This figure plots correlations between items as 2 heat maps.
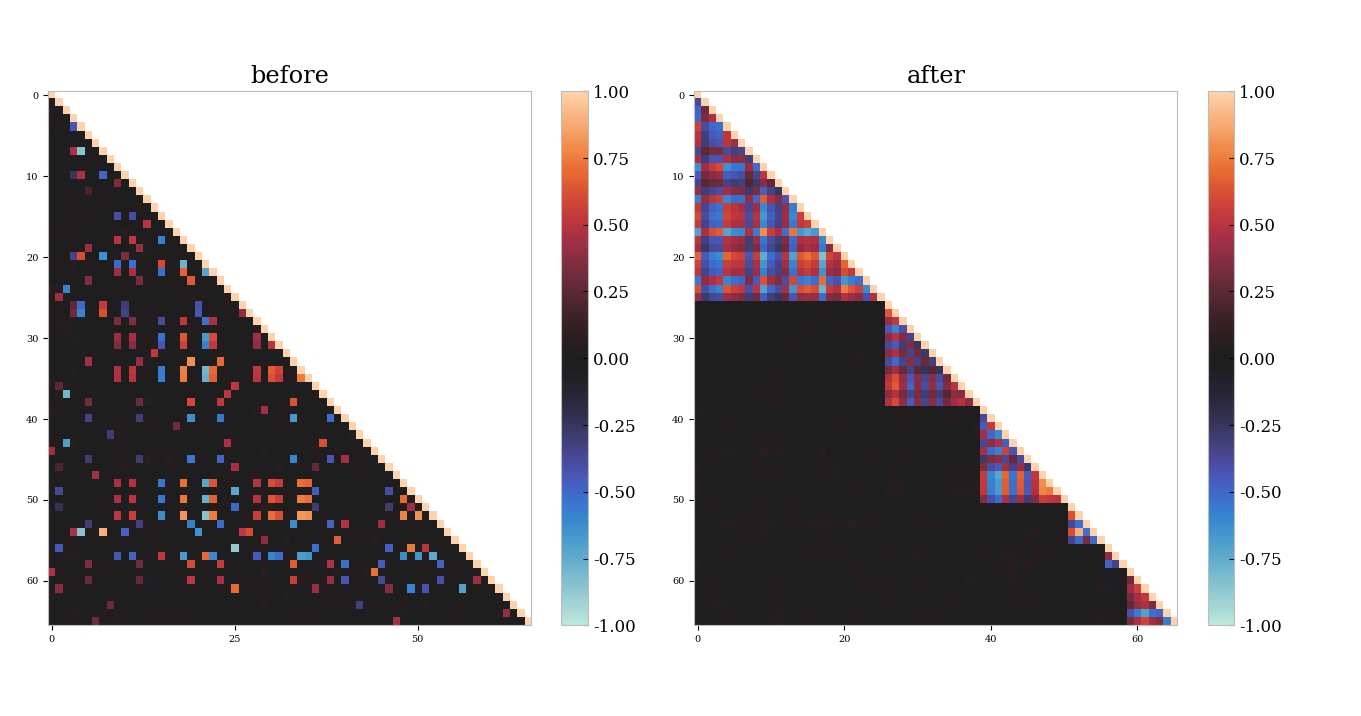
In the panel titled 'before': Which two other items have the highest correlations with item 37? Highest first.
43, 24
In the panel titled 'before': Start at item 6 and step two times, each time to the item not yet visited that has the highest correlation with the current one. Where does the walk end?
65
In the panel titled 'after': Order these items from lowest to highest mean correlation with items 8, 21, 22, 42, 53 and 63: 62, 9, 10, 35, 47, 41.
9, 10, 41, 35, 62, 47
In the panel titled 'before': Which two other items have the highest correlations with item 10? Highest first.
4, 20
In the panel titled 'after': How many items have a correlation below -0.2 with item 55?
3
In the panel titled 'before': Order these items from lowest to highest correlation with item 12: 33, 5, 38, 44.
44, 5, 38, 33
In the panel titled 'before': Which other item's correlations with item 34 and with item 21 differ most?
52
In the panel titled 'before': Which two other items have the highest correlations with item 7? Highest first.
54, 27
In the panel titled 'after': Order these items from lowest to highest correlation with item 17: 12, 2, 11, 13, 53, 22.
22, 12, 53, 11, 2, 13
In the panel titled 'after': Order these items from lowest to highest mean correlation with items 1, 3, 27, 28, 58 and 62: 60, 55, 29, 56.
29, 56, 55, 60
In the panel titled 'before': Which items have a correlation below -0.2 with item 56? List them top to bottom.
1, 25, 36, 46, 61
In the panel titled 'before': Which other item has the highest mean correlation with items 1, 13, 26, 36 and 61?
25
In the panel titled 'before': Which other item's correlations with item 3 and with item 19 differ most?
33
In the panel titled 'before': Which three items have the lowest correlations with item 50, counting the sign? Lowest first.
21, 57, 15
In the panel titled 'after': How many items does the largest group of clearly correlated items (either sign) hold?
26
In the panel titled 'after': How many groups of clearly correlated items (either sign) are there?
6
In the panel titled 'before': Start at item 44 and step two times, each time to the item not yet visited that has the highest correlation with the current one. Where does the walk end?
0
